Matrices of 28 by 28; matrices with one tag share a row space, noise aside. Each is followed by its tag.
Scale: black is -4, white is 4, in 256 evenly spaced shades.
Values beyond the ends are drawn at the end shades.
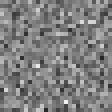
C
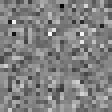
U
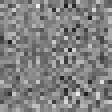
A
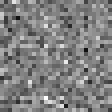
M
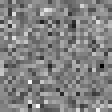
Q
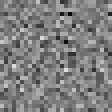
C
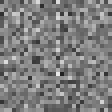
C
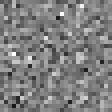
M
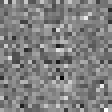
C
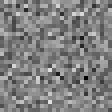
U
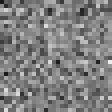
M
